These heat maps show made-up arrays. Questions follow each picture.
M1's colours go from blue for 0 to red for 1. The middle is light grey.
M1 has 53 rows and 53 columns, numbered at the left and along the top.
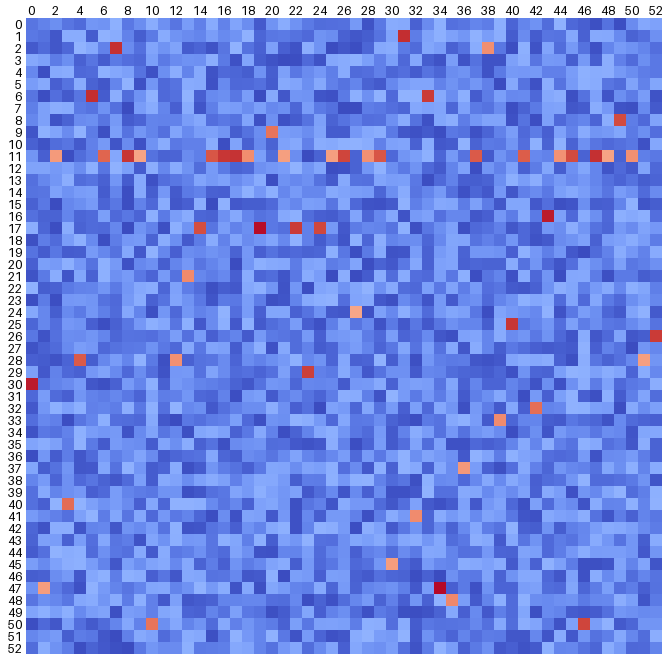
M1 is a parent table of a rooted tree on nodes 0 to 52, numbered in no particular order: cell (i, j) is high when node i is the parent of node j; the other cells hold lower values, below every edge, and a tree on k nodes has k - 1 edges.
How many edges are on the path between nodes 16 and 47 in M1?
2
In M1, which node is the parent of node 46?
50
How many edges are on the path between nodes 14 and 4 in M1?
4
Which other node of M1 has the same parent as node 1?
34
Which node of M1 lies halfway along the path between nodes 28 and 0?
45
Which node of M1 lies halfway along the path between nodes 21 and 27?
17
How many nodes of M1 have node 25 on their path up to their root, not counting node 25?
2
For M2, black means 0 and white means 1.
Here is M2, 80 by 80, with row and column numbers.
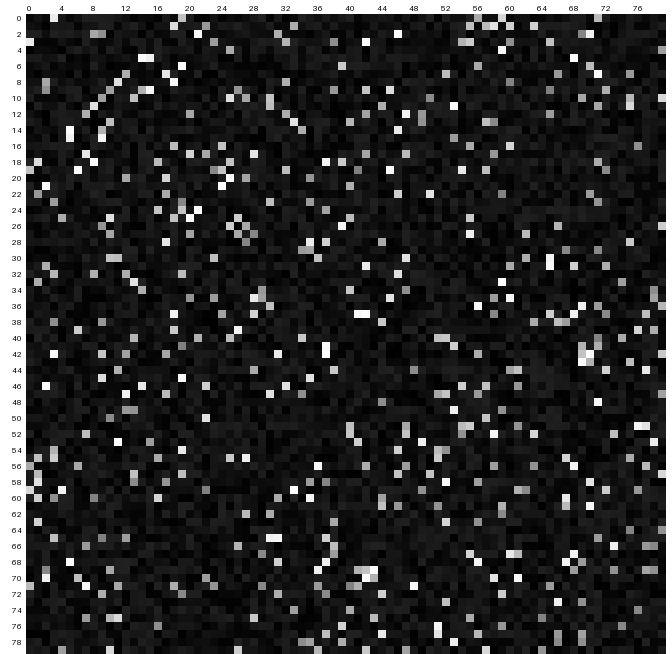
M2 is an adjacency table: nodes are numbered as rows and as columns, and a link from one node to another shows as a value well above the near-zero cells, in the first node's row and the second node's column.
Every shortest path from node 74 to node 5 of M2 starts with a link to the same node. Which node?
node 40
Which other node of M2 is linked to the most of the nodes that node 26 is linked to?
node 10
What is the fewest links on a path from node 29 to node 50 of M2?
5
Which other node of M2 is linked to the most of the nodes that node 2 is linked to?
node 42
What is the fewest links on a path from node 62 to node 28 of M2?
2
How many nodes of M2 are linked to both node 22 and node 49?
1
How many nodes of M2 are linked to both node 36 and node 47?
3
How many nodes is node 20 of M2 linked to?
5
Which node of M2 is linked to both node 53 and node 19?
node 41
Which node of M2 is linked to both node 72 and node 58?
node 37
